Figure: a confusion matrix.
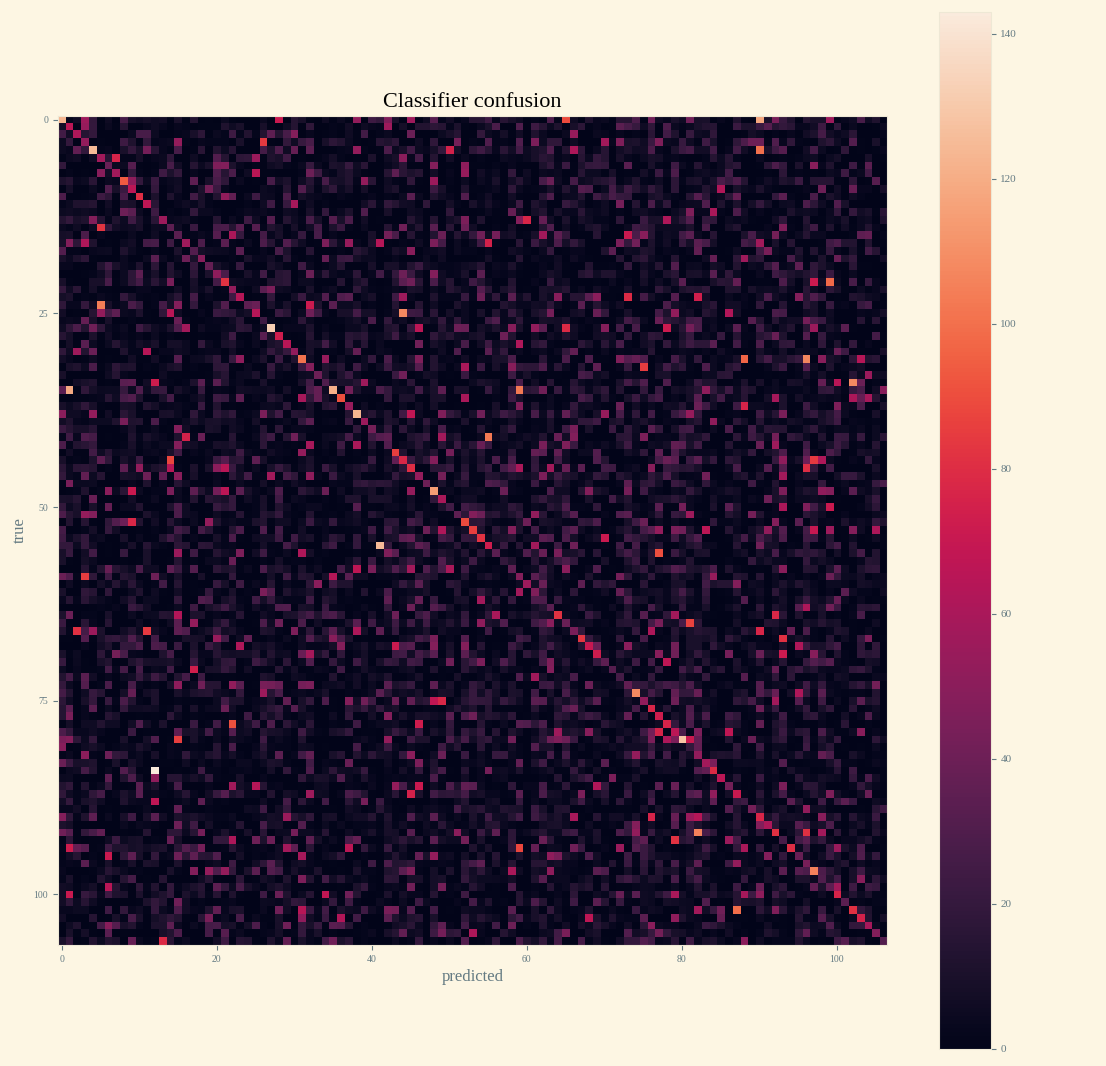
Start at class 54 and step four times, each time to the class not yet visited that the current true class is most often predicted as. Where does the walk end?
27
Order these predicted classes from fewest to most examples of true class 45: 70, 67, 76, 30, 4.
30, 4, 70, 67, 76
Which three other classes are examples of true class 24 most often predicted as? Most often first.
5, 32, 15
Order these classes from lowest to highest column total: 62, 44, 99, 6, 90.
44, 6, 99, 62, 90
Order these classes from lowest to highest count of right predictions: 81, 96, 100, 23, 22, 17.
81, 17, 96, 22, 23, 100
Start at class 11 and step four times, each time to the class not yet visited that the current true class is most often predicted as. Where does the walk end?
90
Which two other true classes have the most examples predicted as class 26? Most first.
3, 74
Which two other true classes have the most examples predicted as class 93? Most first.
67, 69
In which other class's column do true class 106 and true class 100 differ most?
13
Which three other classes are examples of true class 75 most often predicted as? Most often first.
49, 48, 92
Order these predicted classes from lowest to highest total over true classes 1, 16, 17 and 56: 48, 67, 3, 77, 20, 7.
7, 20, 67, 48, 77, 3
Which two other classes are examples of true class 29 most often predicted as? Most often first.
59, 46
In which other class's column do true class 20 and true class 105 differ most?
53
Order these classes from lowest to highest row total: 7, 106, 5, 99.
5, 7, 99, 106
